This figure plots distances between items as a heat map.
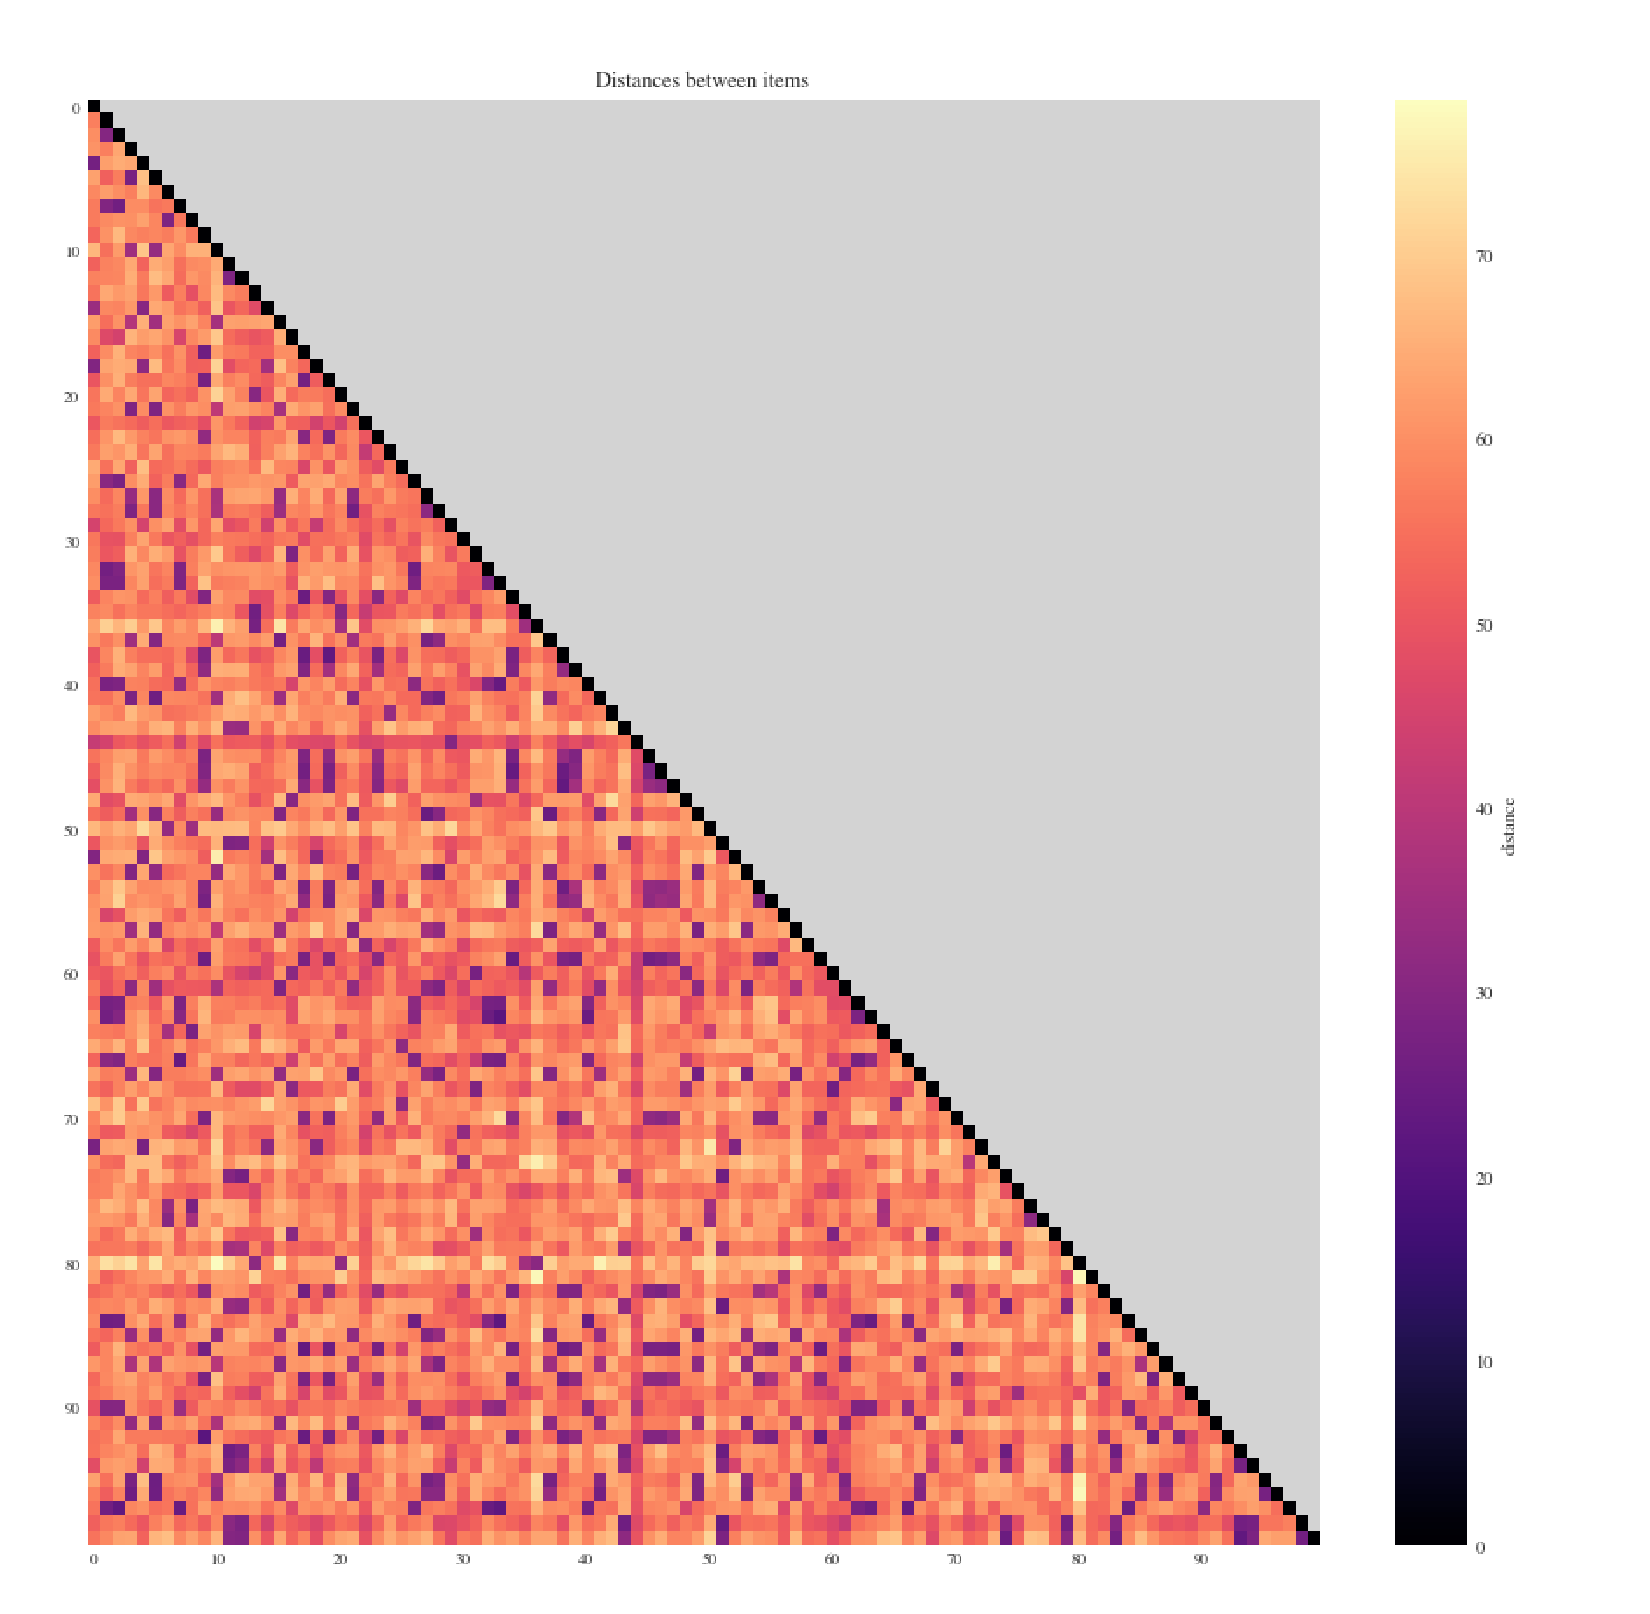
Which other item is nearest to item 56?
81
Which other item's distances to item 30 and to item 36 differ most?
73
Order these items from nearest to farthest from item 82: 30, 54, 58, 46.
46, 54, 30, 58
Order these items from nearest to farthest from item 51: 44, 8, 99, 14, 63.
99, 14, 44, 8, 63
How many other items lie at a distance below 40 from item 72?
5
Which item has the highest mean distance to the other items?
80
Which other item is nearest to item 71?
30
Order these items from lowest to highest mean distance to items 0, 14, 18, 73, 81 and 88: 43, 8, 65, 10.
8, 43, 65, 10
